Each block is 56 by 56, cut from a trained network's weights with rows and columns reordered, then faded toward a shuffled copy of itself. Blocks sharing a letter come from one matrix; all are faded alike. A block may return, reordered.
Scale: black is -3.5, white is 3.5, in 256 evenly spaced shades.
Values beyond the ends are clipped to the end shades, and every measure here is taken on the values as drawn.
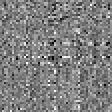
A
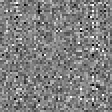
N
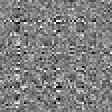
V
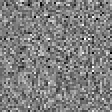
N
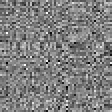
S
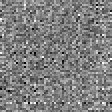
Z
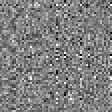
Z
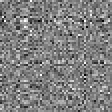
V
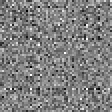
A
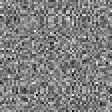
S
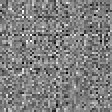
A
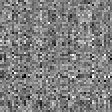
A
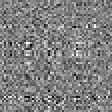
V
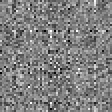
A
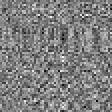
S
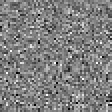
N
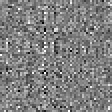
N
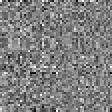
A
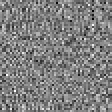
S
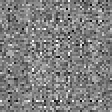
A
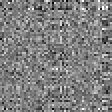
A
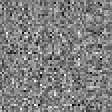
N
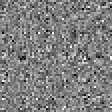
N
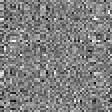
A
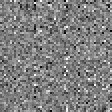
N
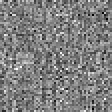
S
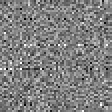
A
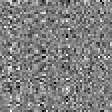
V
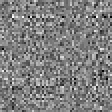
V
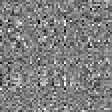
N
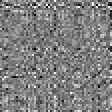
V
